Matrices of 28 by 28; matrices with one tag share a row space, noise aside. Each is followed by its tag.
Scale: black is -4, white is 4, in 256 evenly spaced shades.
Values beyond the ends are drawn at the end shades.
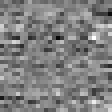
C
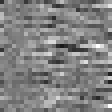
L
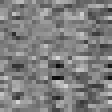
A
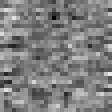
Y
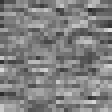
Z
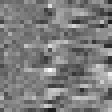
L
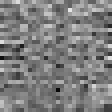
C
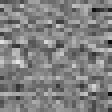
C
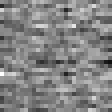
Z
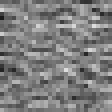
Z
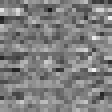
C
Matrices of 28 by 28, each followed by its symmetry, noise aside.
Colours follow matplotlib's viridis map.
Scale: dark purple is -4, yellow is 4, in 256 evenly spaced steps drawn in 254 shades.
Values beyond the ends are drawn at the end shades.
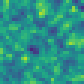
symmetric across the other diagonal.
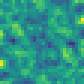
same after a half turn.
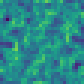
same after a half turn.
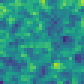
no symmetry.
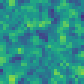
no symmetry.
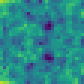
mirrored top to bottom.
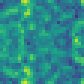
mirrored top to bottom.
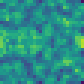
mirrored top to bottom.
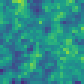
no symmetry.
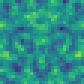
mirrored left to right.
